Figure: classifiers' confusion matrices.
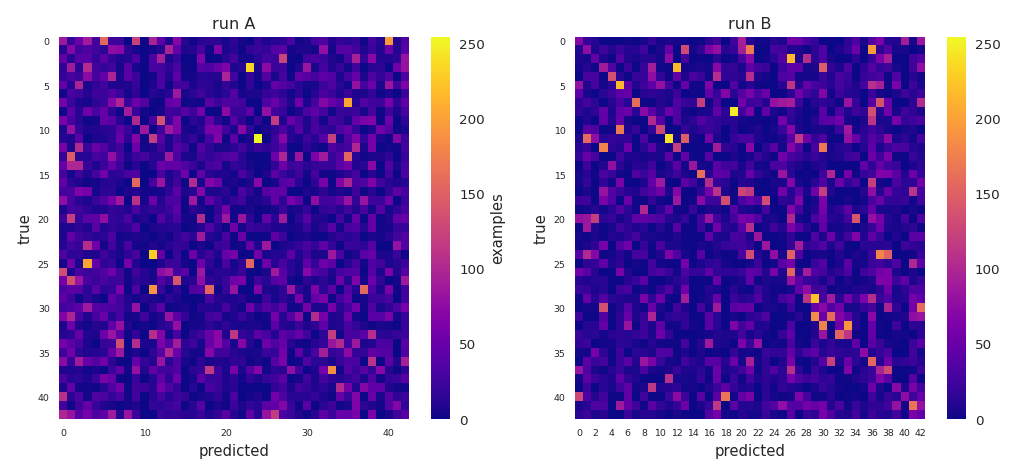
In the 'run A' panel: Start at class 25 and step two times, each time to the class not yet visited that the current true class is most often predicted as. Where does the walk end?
23
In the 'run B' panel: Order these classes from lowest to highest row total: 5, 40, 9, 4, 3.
9, 4, 40, 3, 5
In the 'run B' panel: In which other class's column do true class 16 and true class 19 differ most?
8
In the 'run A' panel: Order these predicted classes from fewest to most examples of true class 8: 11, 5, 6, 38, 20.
11, 6, 38, 5, 20
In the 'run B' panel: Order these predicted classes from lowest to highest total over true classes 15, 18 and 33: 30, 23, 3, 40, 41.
40, 41, 3, 23, 30
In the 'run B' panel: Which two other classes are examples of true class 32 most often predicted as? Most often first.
33, 30
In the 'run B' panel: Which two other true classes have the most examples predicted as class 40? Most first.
0, 27
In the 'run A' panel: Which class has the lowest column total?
10
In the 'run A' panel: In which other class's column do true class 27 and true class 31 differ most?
14
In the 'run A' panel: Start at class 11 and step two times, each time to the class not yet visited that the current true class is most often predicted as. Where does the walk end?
33
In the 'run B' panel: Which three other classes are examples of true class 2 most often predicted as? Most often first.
26, 28, 38
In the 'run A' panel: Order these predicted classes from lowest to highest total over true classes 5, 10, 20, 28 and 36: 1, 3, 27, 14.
3, 14, 27, 1
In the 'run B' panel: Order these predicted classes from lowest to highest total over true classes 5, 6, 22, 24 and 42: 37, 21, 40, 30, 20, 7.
40, 7, 20, 30, 21, 37
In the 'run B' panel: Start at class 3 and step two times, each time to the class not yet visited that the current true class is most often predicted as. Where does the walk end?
30
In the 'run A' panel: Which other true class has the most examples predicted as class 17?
20
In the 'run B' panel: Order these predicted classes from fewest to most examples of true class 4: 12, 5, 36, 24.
24, 5, 36, 12
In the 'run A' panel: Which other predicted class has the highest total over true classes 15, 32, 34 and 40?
7
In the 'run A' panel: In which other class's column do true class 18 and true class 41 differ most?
9
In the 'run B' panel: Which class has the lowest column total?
14
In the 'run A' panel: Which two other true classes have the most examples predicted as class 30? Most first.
3, 26
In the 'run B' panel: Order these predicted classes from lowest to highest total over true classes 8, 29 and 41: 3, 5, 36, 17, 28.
3, 5, 28, 17, 36
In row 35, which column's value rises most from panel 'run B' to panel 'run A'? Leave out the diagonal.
13
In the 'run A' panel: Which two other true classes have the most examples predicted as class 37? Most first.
28, 18
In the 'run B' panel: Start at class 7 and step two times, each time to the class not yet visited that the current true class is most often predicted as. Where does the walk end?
38
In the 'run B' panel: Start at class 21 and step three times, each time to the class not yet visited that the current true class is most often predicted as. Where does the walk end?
31
